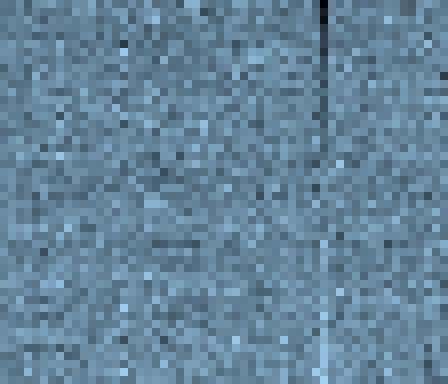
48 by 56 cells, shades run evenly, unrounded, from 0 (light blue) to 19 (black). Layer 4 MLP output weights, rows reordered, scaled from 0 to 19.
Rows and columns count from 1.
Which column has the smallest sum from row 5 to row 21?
8
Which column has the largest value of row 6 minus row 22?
30
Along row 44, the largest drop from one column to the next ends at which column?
55
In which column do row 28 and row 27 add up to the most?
5
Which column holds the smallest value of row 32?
54
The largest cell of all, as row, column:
1, 41
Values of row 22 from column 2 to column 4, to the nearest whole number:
6 8 9
